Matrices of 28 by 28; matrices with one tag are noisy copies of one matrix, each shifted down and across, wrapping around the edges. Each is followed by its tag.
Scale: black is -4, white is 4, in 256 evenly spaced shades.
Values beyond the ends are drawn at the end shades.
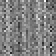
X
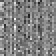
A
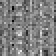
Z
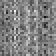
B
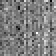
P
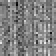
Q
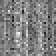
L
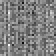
A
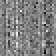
Q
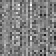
A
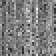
L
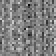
B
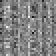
Z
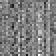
P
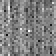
L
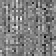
Q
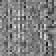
Q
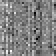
Q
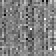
Q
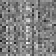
P
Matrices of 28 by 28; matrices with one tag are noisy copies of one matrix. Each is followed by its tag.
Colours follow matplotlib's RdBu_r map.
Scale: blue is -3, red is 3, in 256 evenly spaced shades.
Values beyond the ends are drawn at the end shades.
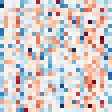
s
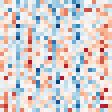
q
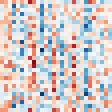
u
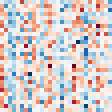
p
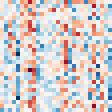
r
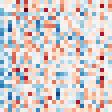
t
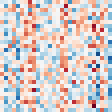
r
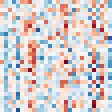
r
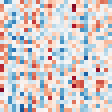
p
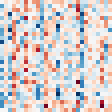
t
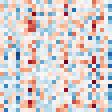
r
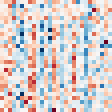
u
